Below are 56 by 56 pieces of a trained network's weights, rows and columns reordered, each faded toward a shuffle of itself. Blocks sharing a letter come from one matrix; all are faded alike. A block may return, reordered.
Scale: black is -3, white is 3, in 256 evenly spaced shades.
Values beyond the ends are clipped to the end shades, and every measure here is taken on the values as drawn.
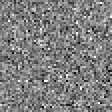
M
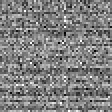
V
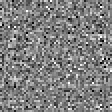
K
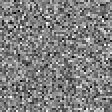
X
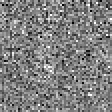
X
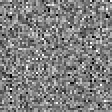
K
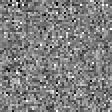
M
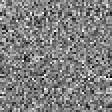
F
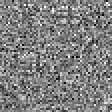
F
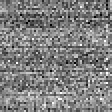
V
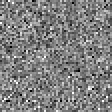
X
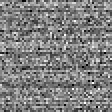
V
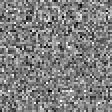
F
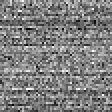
V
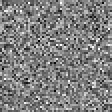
F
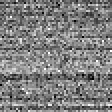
V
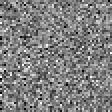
K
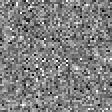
M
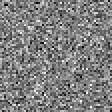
F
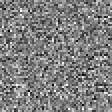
F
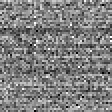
V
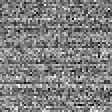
V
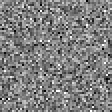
X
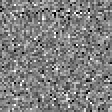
M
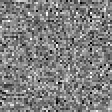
K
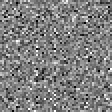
K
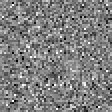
M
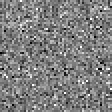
M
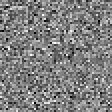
F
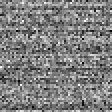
V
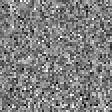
X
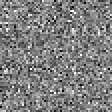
K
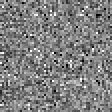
M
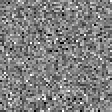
M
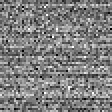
V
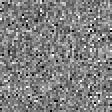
M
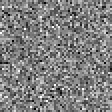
X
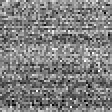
V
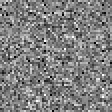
K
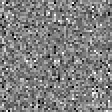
M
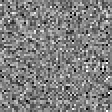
K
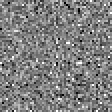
M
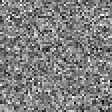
F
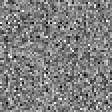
M
